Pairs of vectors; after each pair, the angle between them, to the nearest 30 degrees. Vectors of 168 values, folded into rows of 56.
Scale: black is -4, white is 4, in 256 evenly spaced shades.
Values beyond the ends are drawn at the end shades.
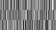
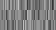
150 degrees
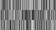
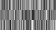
30 degrees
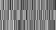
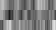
90 degrees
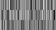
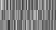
90 degrees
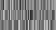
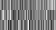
60 degrees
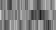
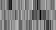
30 degrees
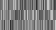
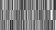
30 degrees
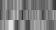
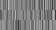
90 degrees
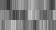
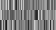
90 degrees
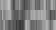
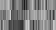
30 degrees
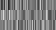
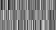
30 degrees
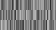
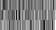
90 degrees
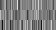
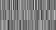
120 degrees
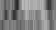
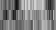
30 degrees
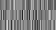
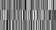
150 degrees
